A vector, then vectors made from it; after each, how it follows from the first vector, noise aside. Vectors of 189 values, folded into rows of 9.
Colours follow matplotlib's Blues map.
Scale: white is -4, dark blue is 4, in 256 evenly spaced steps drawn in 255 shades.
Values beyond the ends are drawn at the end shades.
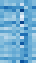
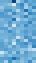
wrapped around, negated, partly zeroed.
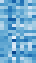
reversed.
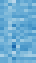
reversed, negated, shrunk.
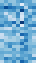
copied.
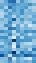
reversed.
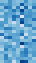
sign-scrambled.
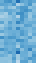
wrapped around, shrunk.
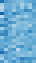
wrapped around, shrunk.
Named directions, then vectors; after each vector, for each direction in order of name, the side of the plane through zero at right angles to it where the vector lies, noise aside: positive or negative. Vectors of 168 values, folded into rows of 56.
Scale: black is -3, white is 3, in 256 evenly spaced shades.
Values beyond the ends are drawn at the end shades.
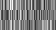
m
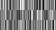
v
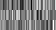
negative, negative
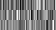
negative, negative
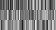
negative, negative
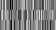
negative, positive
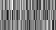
positive, positive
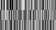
negative, positive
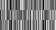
negative, positive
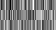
negative, positive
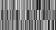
positive, positive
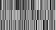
negative, negative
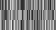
positive, negative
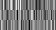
positive, positive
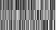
negative, negative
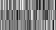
positive, positive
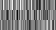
positive, positive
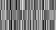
negative, positive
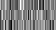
negative, positive
